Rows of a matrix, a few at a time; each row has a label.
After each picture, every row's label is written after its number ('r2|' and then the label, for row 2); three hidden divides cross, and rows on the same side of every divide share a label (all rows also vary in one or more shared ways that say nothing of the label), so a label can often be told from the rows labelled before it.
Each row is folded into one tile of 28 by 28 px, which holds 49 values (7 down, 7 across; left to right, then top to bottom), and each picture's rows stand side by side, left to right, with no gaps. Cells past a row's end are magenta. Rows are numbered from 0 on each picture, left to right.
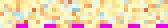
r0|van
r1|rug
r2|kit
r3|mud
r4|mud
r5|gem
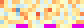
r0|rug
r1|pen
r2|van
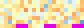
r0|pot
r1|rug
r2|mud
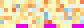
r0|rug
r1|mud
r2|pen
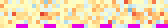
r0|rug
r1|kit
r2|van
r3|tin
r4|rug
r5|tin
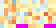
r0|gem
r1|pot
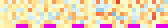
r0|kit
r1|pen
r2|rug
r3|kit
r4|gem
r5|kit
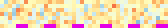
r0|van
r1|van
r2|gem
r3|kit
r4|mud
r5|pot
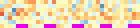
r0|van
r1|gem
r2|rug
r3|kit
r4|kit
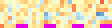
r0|mud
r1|mud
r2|pen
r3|pen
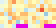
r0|tin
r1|mud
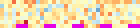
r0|tin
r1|rug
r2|tin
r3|van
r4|gem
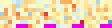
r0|rug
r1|rug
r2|tin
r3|mud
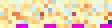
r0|rug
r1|kit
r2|pot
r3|mud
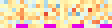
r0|pot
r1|kit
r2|van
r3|gem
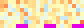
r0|pen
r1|rug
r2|tin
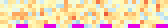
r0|pot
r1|rug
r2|tin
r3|tin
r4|kit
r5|pen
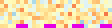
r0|pen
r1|pot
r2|mud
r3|tin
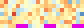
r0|rug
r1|van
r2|gem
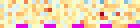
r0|tin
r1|pen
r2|tin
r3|pot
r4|mud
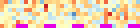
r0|rug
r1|pen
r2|pen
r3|pot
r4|kit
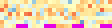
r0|pen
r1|van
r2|mud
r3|pen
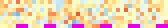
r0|pen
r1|pot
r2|tin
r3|pot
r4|rug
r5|van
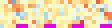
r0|pen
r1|mud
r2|tin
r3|rug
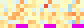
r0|pot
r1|pot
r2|pot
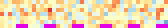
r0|van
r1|pen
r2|gem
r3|pot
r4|rug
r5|pen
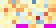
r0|pen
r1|pot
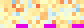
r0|pen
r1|tin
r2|kit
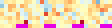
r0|tin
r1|kit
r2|tin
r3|pen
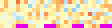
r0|pen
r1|tin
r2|rug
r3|pot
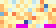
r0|mud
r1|kit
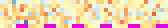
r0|mud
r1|rug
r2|pot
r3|pen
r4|rug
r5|rug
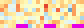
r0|pen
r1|van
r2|van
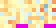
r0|gem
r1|rug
